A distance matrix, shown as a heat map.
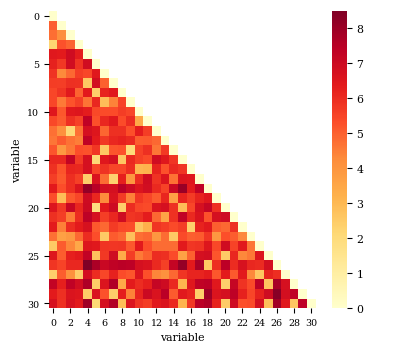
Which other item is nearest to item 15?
5
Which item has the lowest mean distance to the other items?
23
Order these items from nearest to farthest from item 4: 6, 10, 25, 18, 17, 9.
17, 9, 6, 10, 25, 18
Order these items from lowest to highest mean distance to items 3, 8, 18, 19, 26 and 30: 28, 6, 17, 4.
28, 6, 17, 4
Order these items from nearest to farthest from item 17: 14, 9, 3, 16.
9, 14, 3, 16
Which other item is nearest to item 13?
21
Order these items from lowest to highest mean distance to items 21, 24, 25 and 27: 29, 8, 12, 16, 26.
12, 8, 16, 26, 29
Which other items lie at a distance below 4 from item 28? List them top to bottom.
5, 8, 15, 20, 25, 30
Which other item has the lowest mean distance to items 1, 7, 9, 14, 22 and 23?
6
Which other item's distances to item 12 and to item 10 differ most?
2
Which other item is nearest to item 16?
22
